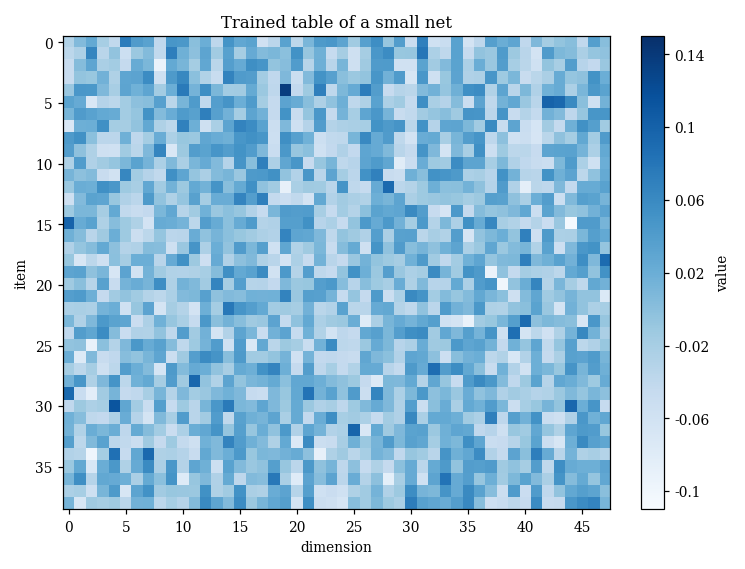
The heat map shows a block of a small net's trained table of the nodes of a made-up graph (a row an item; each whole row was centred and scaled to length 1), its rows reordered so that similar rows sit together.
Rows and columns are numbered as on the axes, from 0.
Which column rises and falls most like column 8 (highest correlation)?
13
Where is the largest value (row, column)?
4, 19
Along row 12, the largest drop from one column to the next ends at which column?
29
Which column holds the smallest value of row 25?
2
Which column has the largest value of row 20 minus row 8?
41
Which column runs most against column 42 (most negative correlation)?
35
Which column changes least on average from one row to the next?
24
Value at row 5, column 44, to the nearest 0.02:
0.06
